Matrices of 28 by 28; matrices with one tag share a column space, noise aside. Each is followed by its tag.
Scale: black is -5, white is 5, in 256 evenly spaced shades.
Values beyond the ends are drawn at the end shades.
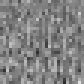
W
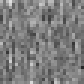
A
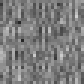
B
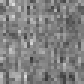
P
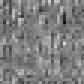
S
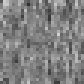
A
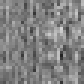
B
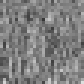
W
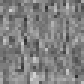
P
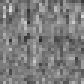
S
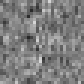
S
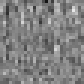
S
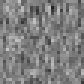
S
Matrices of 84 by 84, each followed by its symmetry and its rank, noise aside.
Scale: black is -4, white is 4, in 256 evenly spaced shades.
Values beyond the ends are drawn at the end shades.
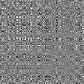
no symmetry, rank five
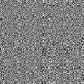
no symmetry, rank seven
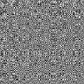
antisymmetric, rank six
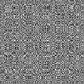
no symmetry, rank seven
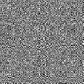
no symmetry, rank six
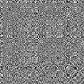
symmetric, rank six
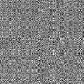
no symmetry, rank seven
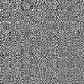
antisymmetric, rank six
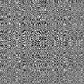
no symmetry, rank five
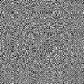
symmetric, rank seven
